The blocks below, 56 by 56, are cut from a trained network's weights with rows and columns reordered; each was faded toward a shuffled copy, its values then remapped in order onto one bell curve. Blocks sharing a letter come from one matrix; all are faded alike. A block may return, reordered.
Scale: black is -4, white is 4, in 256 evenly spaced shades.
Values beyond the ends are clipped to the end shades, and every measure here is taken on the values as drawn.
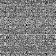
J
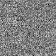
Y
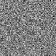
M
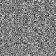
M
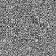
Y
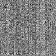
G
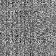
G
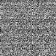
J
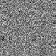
M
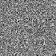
Y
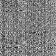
G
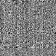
G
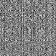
G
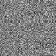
M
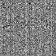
G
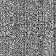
G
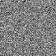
Y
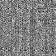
G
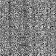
G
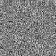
M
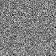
Y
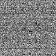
J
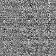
J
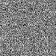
Y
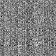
G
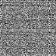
J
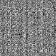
G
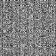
G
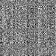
G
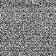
J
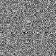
Y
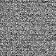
J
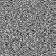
M
